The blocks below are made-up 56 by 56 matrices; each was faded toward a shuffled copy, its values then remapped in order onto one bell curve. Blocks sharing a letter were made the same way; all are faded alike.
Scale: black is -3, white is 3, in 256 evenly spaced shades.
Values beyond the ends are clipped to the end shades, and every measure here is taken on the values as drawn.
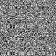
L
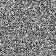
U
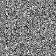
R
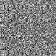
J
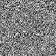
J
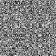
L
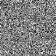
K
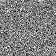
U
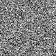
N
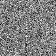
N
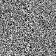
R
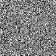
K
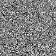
K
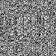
J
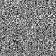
L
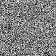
N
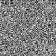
J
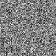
J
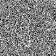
R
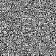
J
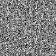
R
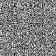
J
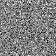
K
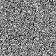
U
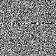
K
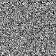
K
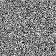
U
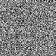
J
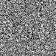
K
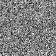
N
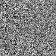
K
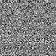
J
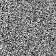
N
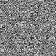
L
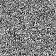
U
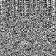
L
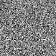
K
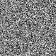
N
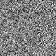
J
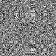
L
